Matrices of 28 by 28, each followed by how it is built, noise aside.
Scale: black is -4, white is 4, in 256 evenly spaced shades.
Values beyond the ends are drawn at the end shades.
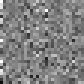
uneven columns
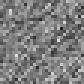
Hankel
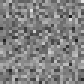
repeating columns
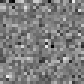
uneven rows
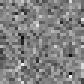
uneven columns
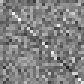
diagonal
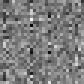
uneven columns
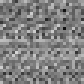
repeating columns
